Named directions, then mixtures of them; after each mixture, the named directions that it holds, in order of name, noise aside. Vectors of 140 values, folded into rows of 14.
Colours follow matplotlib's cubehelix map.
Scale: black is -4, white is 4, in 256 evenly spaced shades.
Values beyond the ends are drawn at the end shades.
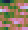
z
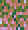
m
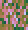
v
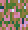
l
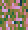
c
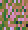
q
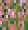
c, q.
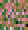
q.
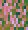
l, v.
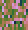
c.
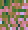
m, q, z.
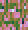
l.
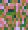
l, q, v.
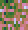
l, z.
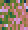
c, m, z.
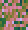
c, q, v.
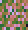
q.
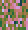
c.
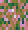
l, v.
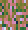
m, q.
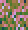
m.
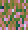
l, m.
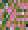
q, z.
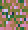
c, m.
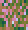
c, v.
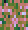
q, v, z.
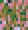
q, v.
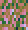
l, m, v.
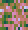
m, q, z.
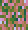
c, m, v.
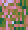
c, v, z.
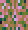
c, m.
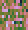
c.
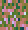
m, v.
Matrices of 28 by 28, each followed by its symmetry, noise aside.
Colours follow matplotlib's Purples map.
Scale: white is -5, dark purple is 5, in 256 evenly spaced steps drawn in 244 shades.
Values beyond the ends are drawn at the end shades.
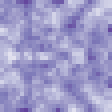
mirrored top to bottom.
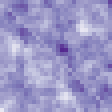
symmetric across the other diagonal.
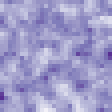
no symmetry.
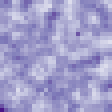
symmetric across the other diagonal.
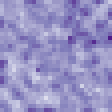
symmetric across the other diagonal.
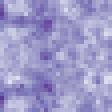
mirrored top to bottom.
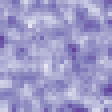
no symmetry.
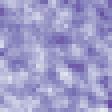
antisymmetric.
